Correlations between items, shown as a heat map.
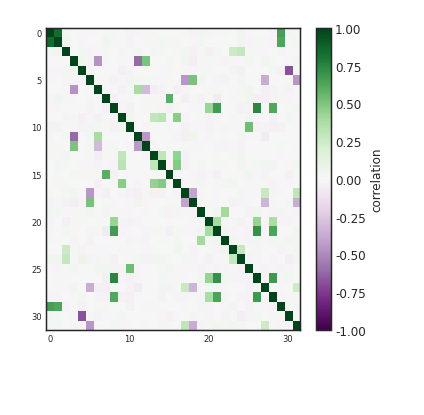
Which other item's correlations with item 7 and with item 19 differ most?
15
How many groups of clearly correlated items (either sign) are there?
10
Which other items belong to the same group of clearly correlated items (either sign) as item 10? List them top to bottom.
25
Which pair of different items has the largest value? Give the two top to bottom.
0, 1
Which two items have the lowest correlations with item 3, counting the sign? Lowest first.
11, 6
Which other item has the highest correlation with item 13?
16
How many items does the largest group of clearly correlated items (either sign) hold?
5
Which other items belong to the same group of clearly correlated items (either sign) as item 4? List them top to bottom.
30
